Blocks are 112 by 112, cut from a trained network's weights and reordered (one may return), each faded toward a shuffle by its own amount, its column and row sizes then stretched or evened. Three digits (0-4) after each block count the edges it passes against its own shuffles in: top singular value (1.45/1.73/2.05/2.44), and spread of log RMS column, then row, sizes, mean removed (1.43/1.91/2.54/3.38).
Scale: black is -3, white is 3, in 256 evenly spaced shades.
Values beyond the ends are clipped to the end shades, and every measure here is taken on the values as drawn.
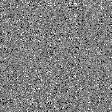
0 2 2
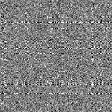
4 2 3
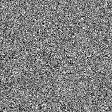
0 0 1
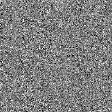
0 3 2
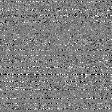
3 0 4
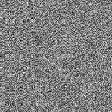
4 1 0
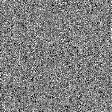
0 2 1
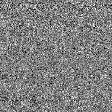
2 0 3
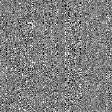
2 4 0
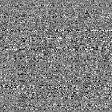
2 0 4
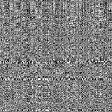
4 2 3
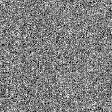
1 0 2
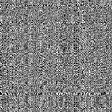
4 3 3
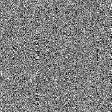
2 3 0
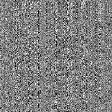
3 4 0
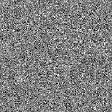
2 2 1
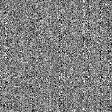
1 3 1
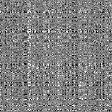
4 3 4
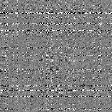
3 3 4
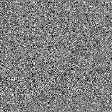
0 2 3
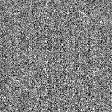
2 1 1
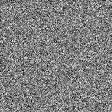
1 0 1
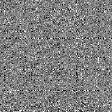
3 3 3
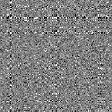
4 3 3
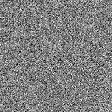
2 0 0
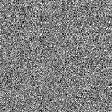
3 1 0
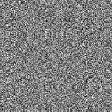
3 2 0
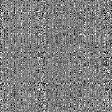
3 4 3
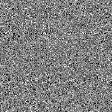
1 2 2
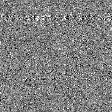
1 1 2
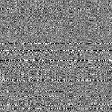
4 1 4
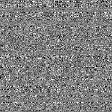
2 1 4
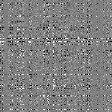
2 4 4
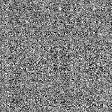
1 0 3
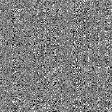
1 4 2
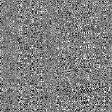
2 4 3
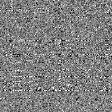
3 2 3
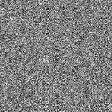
3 2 1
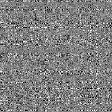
3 3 4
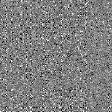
3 3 2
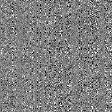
1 4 2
